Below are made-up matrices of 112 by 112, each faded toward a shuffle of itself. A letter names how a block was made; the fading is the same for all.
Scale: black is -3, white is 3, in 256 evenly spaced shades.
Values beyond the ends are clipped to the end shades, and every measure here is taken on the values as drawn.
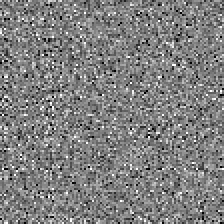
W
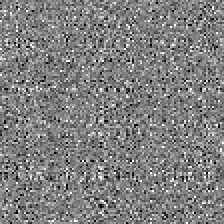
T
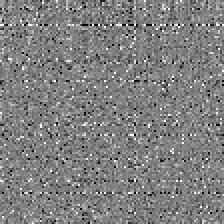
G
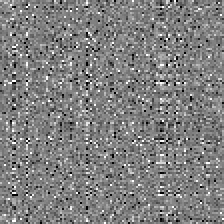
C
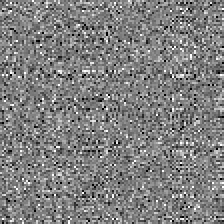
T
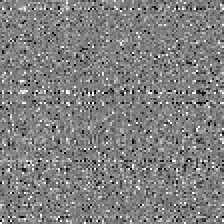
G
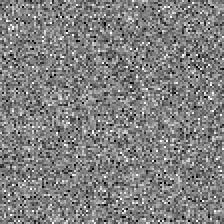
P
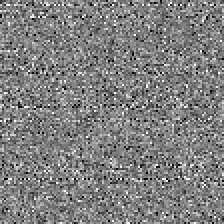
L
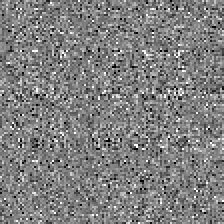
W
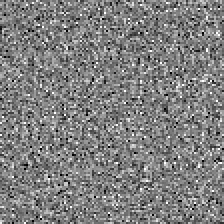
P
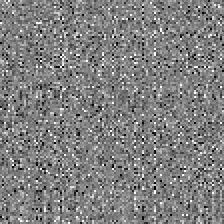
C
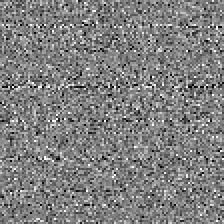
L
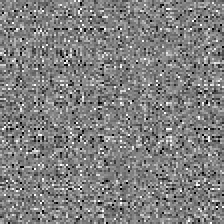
T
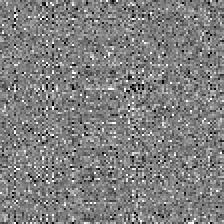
C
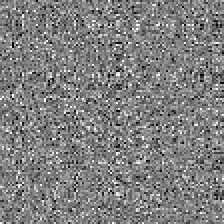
T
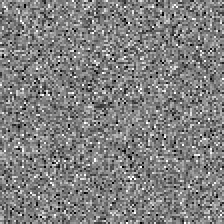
P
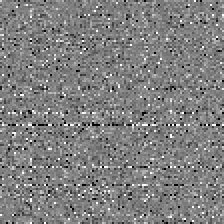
G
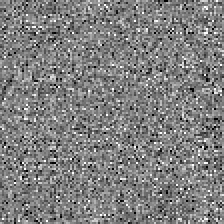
W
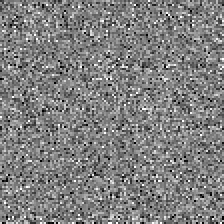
L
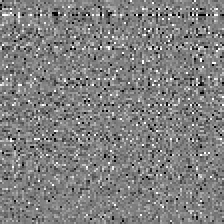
G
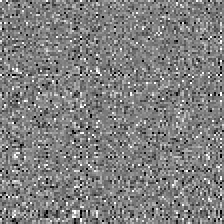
C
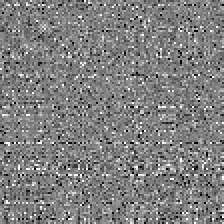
G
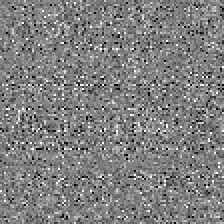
G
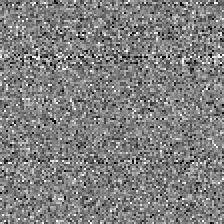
L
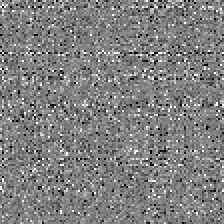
G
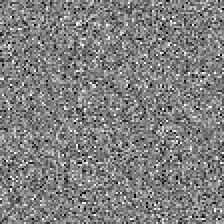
P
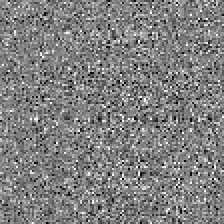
W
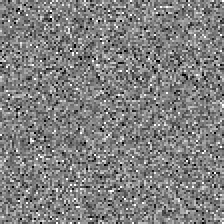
P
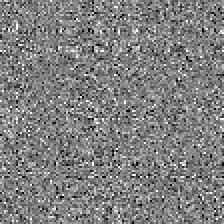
W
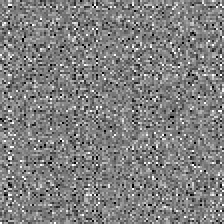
T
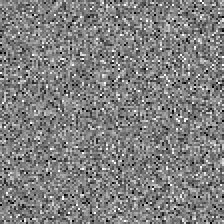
P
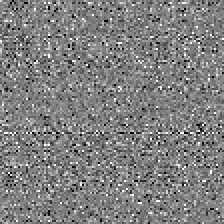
G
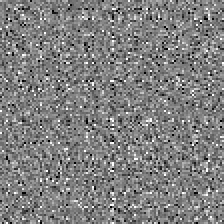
T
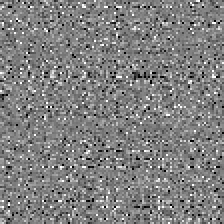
G
